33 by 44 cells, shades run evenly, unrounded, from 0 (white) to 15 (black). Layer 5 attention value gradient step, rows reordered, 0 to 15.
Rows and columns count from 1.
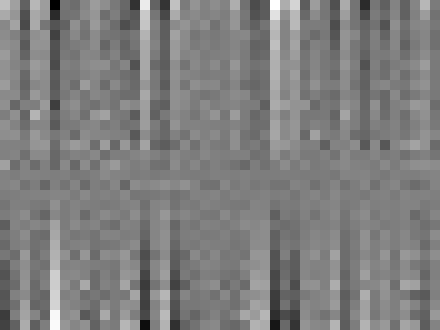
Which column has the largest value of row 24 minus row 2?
28
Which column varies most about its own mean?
6
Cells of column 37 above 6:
28
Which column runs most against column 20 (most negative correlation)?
8
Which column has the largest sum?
14
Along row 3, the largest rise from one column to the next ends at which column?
3
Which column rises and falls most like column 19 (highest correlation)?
40
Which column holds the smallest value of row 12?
4
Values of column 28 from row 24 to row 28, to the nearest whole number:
9 9 10 10 11
